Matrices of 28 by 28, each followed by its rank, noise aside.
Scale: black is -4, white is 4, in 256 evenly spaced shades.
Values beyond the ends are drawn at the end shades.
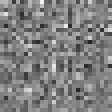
six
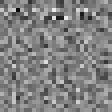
six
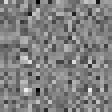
five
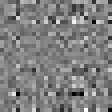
two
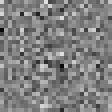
five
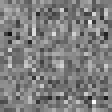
six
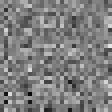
three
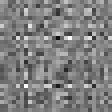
two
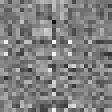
four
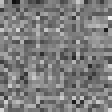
six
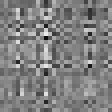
two
